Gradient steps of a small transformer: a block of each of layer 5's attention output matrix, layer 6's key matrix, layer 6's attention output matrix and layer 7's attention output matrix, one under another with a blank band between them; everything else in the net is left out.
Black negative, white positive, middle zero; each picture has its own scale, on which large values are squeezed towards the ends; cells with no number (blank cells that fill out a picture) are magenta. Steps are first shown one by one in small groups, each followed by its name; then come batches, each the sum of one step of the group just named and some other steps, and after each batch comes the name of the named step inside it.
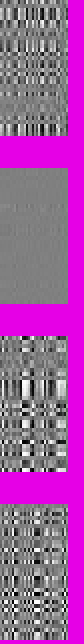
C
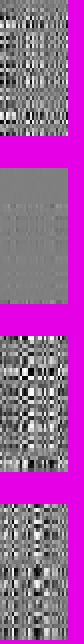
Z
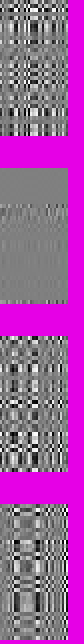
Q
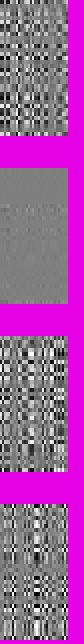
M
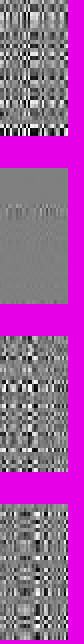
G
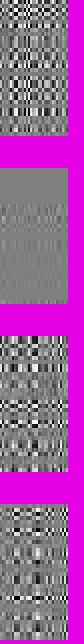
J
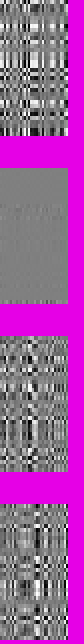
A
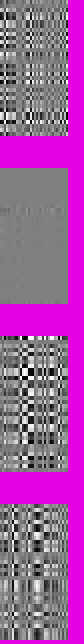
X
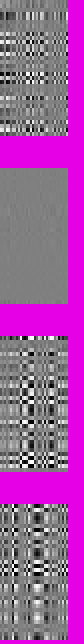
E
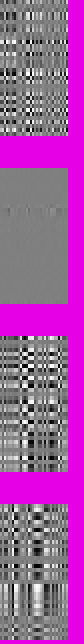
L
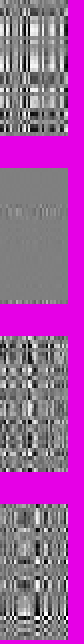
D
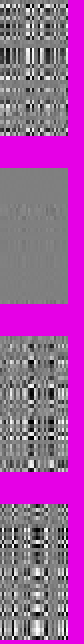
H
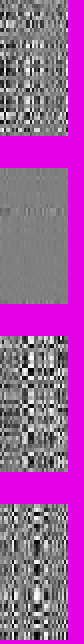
X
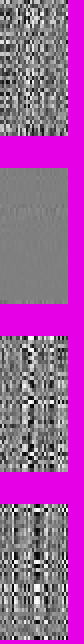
E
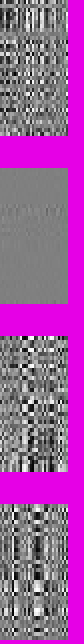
L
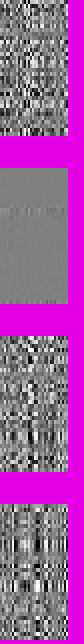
A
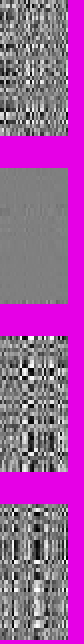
X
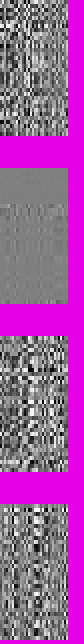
Z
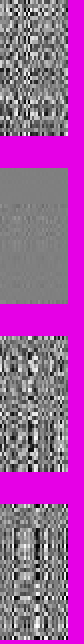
J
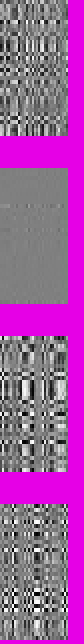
C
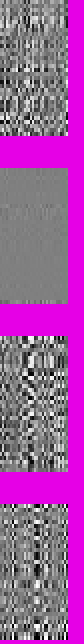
Z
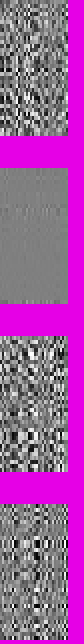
M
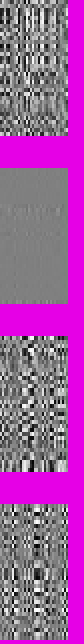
D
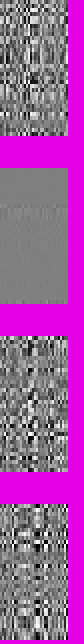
H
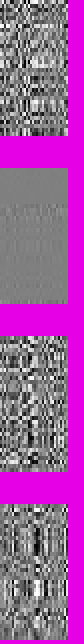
A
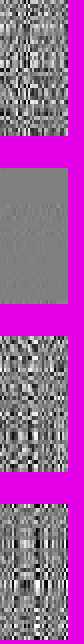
A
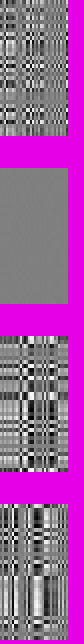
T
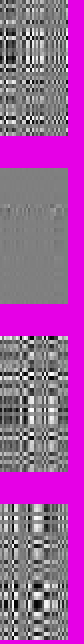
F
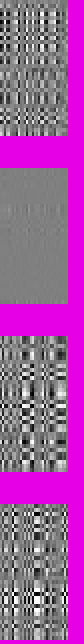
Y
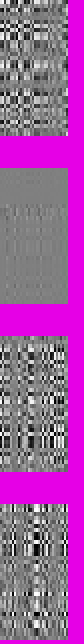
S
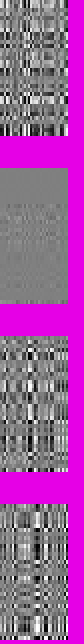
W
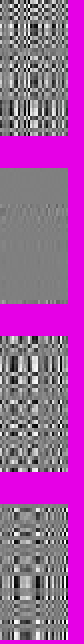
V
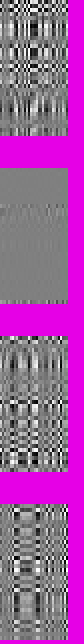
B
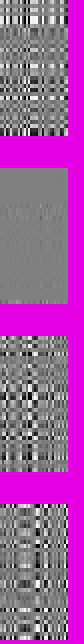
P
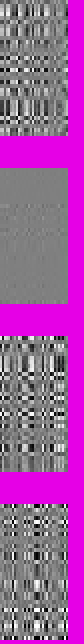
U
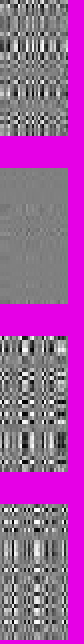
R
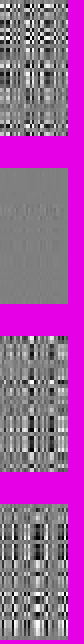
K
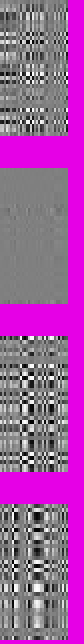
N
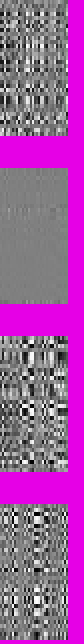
Y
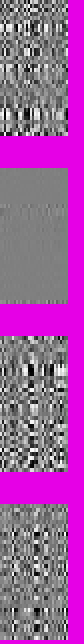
B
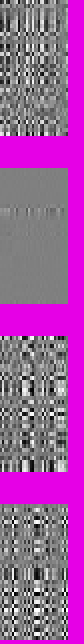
Y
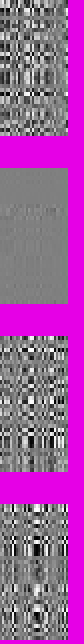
S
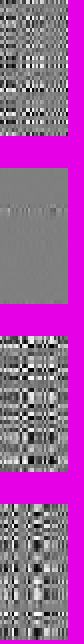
T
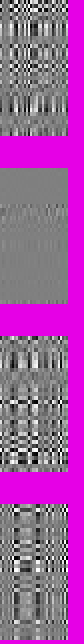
B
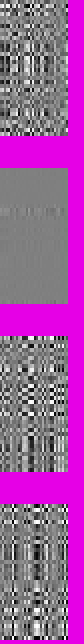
U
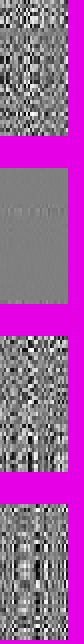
P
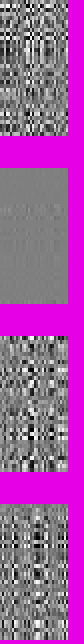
K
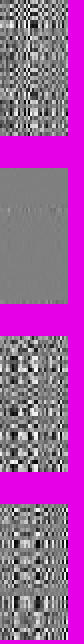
V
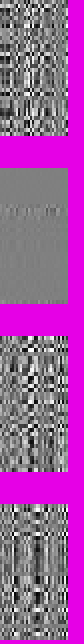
V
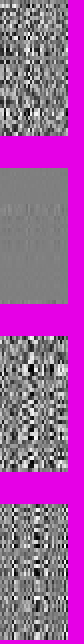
Y
